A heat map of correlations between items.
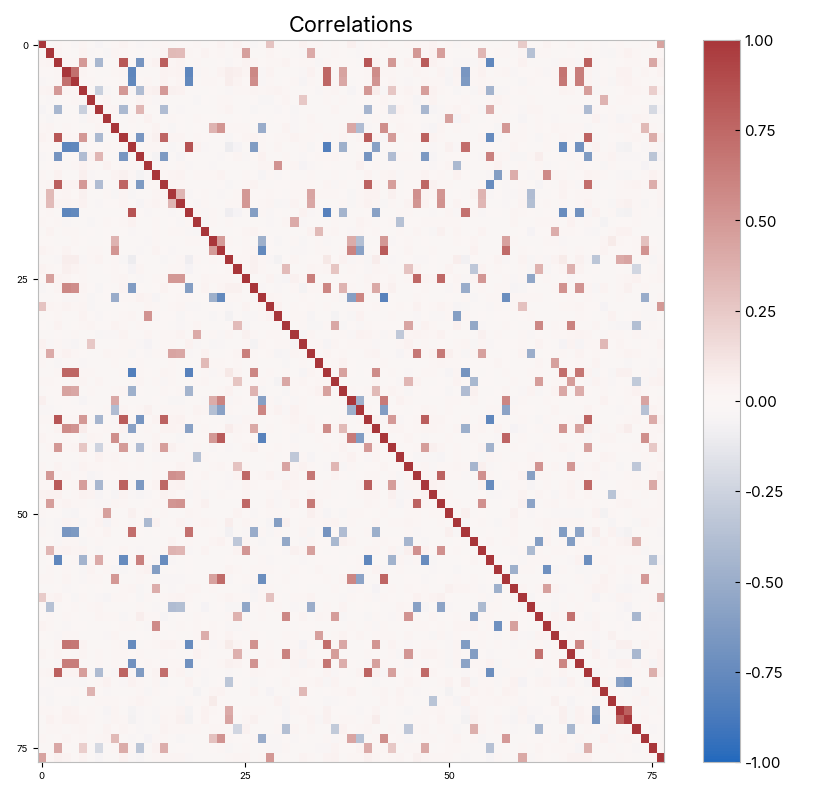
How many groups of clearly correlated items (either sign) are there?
14
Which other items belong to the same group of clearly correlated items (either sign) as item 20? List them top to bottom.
34, 63
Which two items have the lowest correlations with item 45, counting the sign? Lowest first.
53, 73
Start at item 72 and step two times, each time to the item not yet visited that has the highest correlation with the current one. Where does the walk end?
23
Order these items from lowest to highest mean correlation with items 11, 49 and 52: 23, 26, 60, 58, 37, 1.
26, 37, 60, 23, 58, 1
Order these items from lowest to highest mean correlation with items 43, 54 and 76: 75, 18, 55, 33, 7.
55, 7, 18, 75, 33
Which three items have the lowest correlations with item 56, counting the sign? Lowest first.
62, 14, 58
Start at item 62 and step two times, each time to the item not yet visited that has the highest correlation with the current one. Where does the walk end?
58
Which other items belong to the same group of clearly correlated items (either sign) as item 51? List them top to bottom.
13, 29
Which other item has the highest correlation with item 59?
76
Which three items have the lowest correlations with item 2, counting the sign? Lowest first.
55, 12, 7
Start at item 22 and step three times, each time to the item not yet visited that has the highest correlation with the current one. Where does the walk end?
38
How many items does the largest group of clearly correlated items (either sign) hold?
12
